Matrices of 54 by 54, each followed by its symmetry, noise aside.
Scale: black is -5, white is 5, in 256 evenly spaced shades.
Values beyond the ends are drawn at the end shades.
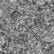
symmetric.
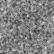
same after a half turn.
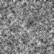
symmetric across the other diagonal.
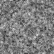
symmetric.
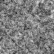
symmetric across the other diagonal.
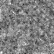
symmetric across the other diagonal.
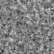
no symmetry.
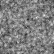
same after a half turn.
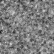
symmetric.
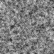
no symmetry.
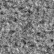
same after a half turn.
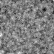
symmetric across the other diagonal.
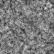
symmetric across the other diagonal.
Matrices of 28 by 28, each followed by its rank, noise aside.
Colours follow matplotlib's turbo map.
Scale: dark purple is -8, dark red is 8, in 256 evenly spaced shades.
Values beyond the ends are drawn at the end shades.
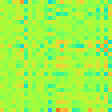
three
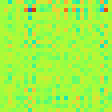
two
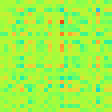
two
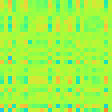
one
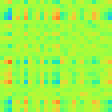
one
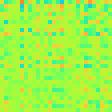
two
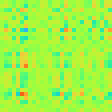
two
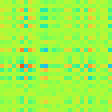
one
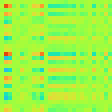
one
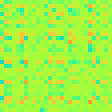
two
